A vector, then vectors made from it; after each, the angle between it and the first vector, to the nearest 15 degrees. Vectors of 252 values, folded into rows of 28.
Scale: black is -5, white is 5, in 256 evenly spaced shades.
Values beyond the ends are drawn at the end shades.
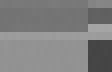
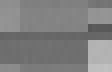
165 degrees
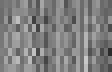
75 degrees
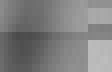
135 degrees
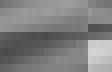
150 degrees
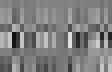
105 degrees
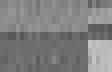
165 degrees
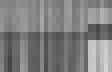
150 degrees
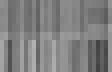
60 degrees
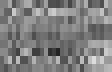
120 degrees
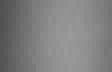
90 degrees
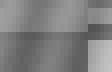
150 degrees
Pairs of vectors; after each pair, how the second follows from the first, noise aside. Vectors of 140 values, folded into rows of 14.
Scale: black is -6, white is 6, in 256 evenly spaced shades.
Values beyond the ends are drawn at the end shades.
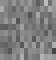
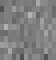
negated, partly zeroed.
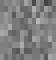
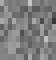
wrapped around.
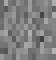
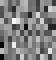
reversed, negated, scaled up.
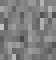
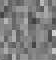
reversed.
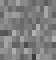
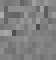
negated, partly zeroed.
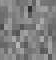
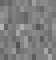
negated, partly zeroed.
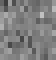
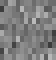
reversed, negated.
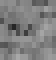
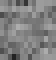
wrapped around.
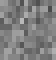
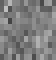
wrapped around.
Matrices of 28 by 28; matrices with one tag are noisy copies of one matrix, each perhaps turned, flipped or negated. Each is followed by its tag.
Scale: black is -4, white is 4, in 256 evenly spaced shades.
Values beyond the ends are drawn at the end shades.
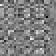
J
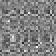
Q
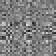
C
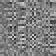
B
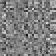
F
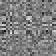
C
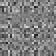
F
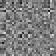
F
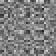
J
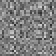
Q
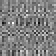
B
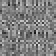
B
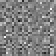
F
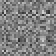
Q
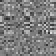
C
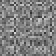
Q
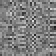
B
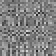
B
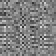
B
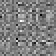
Q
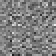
J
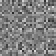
F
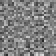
J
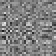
C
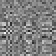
C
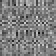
B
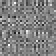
B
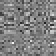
C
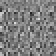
J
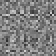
Q
